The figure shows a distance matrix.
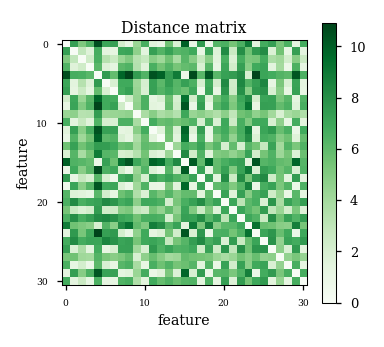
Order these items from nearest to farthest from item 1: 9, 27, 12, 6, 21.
6, 21, 9, 27, 12
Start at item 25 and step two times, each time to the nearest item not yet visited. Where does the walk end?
13
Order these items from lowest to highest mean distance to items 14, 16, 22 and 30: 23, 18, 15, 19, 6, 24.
18, 24, 19, 6, 23, 15
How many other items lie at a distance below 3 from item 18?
9
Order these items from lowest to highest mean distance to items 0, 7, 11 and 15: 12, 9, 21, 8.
12, 8, 9, 21
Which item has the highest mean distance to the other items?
4
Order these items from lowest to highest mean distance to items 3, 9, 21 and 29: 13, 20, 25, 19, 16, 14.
19, 14, 16, 13, 20, 25
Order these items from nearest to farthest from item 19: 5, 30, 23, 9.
30, 5, 9, 23
